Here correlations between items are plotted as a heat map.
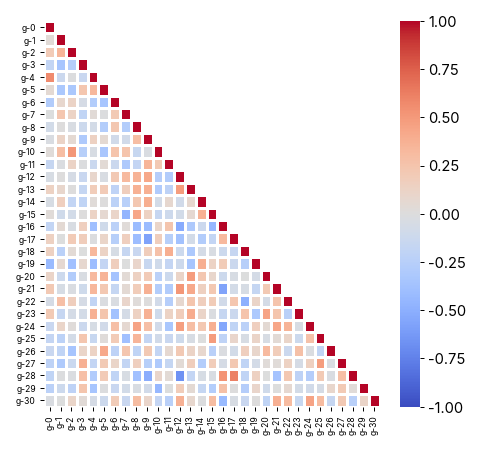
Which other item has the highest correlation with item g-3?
g-27
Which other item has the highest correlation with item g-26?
g-5
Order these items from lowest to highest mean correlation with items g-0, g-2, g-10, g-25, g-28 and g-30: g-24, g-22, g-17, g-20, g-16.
g-20, g-16, g-24, g-22, g-17
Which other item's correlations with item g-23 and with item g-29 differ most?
g-4
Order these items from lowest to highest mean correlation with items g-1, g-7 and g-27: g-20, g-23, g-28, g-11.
g-11, g-23, g-20, g-28
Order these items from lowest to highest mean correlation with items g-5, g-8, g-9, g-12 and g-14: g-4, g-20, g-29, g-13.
g-29, g-4, g-20, g-13
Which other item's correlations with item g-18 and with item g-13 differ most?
g-22
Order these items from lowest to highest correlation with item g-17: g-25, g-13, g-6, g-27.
g-6, g-13, g-25, g-27
